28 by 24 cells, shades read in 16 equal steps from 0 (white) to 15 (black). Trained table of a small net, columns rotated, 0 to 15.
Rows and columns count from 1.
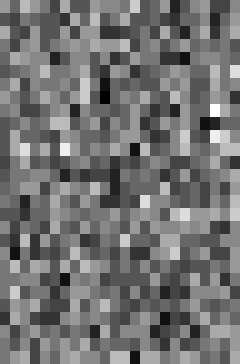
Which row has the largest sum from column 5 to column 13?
14
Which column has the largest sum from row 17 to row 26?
6
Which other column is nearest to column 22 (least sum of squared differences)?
23
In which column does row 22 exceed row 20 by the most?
18
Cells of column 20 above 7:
21
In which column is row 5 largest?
19
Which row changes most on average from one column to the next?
12
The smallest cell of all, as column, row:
22, 9
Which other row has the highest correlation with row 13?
5
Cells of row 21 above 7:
15
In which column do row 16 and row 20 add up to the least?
24
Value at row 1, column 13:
8
